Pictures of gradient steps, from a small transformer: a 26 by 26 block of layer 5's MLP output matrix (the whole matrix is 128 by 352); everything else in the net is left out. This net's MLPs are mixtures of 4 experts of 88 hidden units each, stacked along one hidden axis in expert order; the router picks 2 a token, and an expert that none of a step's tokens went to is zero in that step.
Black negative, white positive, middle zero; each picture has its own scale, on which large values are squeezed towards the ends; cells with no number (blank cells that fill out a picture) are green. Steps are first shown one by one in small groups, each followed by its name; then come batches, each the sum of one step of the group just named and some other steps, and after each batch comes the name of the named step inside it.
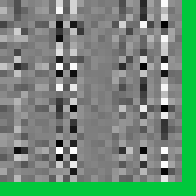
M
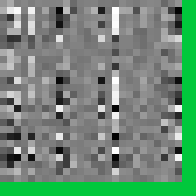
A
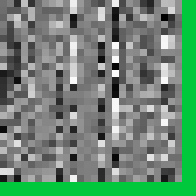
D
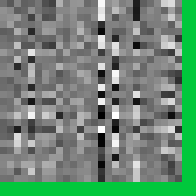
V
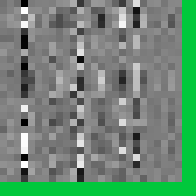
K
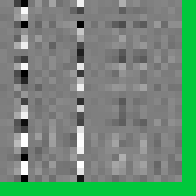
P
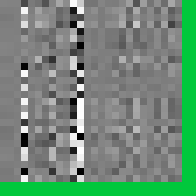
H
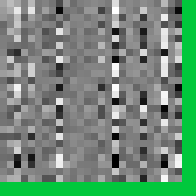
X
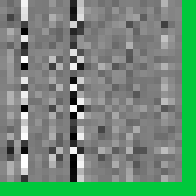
M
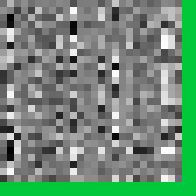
D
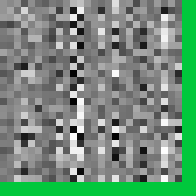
H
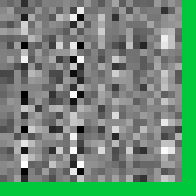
D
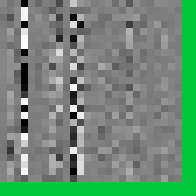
P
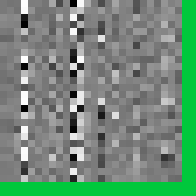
V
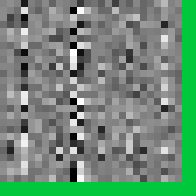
M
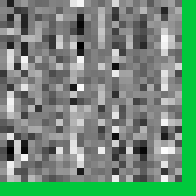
D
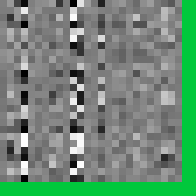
P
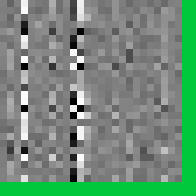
H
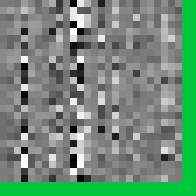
A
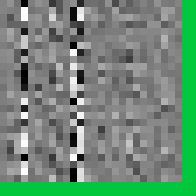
P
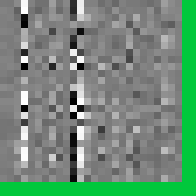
H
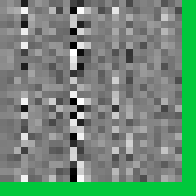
A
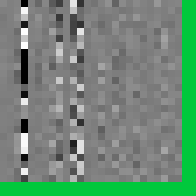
P
